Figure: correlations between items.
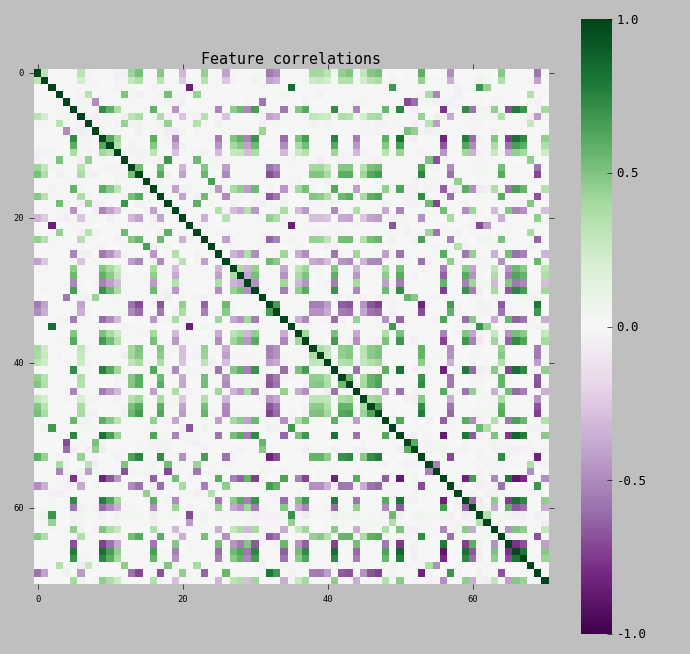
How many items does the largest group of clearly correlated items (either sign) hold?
26
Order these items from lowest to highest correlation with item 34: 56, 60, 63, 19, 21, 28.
28, 63, 21, 19, 60, 56
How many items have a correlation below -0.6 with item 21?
4
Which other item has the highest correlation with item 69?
32
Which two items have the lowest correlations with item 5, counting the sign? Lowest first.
56, 65
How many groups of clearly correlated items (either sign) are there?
6
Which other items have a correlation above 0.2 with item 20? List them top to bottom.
26, 32, 33, 57, 69
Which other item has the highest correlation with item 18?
12
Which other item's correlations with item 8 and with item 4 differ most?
51
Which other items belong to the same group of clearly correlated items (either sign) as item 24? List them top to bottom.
15, 58
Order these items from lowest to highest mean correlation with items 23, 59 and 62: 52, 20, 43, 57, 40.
57, 20, 52, 40, 43
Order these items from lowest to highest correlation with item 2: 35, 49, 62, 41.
41, 62, 49, 35
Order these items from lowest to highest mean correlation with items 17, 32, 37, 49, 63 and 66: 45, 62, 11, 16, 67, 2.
45, 62, 2, 11, 16, 67
